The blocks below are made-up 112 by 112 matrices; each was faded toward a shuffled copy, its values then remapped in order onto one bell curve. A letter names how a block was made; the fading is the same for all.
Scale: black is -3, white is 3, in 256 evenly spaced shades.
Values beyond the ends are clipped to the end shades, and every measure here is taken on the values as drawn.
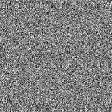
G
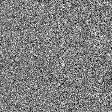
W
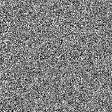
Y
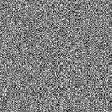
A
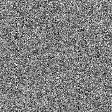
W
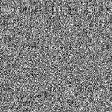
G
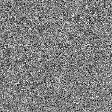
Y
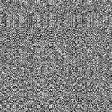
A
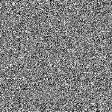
Y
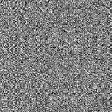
A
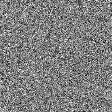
W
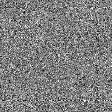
Y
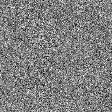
W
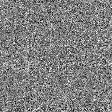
Y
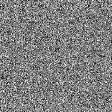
Y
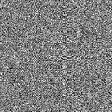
G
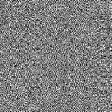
A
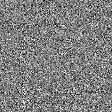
Y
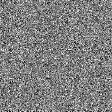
Y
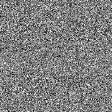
Y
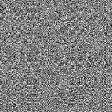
A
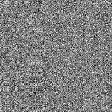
G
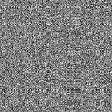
A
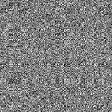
A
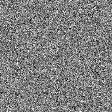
W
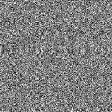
G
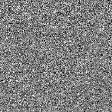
Y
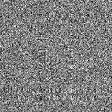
G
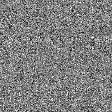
Y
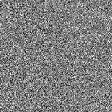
G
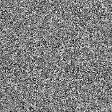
Y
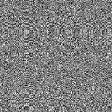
A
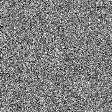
W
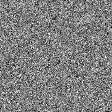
W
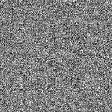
G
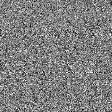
Y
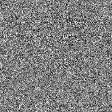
Y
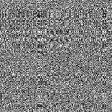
A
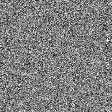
W
